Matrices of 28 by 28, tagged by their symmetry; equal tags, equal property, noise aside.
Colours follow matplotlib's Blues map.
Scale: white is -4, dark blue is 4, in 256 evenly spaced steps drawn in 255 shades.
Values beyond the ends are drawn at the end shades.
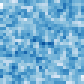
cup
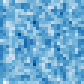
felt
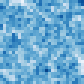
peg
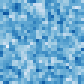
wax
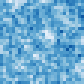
peg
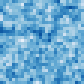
wax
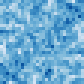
cup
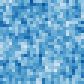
wax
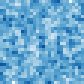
cup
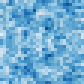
felt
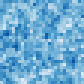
wax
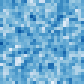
cup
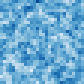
wax
